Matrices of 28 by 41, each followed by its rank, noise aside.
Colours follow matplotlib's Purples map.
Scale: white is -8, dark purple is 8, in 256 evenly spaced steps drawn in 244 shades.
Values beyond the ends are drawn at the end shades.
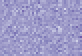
six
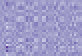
three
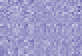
four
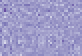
six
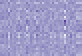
three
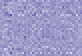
four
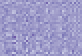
four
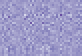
four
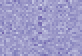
six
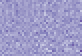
six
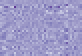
four
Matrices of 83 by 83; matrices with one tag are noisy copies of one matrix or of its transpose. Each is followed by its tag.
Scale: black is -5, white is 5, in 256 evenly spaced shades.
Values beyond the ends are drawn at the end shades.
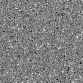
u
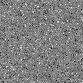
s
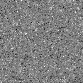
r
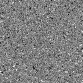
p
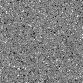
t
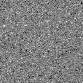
s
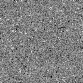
r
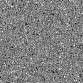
t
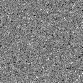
u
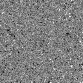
p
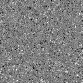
p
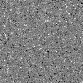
s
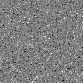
u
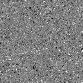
p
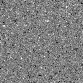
s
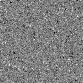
t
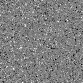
s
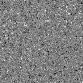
s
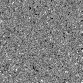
p
